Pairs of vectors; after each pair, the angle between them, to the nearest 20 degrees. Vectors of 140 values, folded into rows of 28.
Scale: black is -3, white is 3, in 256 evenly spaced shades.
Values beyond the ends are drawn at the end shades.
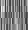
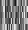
80 degrees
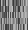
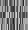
100 degrees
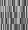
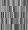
40 degrees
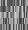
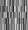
60 degrees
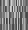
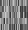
60 degrees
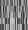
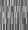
100 degrees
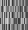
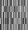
140 degrees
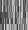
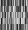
80 degrees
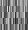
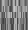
80 degrees
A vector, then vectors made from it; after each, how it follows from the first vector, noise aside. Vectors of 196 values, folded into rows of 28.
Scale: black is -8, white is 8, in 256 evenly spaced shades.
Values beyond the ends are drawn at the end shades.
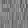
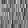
scaled up.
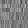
copied.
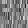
negated, scaled up.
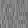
reversed, negated, shrunk.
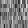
negated, scaled up.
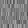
wrapped around.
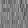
copied.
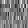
negated, scaled up.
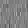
wrapped around, partly zeroed.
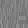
reversed, negated, shrunk.
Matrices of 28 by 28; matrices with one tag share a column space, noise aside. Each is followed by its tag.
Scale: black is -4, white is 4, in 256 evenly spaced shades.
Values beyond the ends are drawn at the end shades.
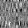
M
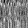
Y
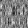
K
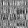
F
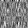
M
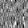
M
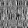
F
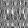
F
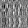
K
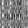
F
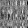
F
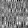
M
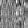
Y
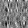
M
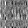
F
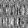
K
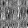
F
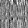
Y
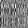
K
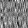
M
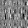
F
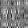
F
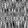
M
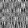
M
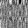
Y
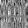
Y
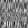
M
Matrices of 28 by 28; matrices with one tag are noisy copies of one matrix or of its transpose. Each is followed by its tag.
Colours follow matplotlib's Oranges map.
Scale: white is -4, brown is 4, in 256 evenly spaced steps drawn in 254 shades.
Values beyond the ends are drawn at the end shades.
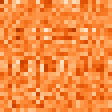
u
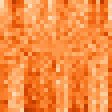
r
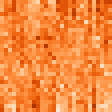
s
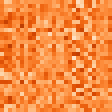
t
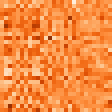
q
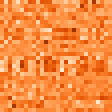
u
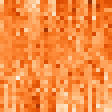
s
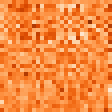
q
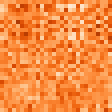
q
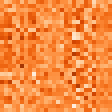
t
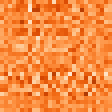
t
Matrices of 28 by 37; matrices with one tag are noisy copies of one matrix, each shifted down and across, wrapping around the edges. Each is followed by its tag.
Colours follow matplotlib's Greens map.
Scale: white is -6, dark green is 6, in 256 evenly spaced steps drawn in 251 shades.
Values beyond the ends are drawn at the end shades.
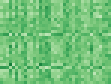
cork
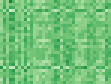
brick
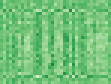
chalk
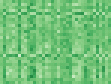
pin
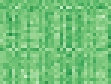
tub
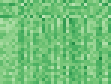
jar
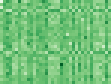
pin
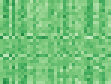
chalk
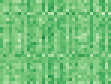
tub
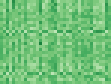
pin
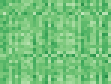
tub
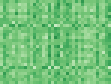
tub
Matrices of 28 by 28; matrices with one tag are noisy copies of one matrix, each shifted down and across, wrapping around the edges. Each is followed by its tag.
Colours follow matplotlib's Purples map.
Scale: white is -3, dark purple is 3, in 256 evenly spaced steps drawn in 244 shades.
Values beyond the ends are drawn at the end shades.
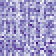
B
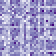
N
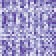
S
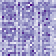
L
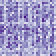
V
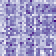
N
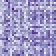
B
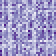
B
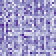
B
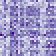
N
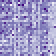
L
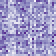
L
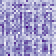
S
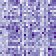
L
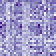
L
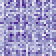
B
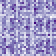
B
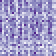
V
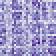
N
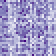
L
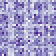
N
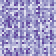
B
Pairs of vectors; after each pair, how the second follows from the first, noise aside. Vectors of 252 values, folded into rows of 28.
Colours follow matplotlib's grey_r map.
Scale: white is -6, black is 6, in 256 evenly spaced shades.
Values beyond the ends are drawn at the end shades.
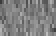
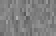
wrapped around, shrunk.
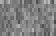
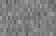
wrapped around, shrunk.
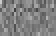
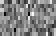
wrapped around, negated, scaled up.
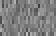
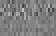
wrapped around, negated, partly zeroed.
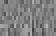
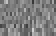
negated.
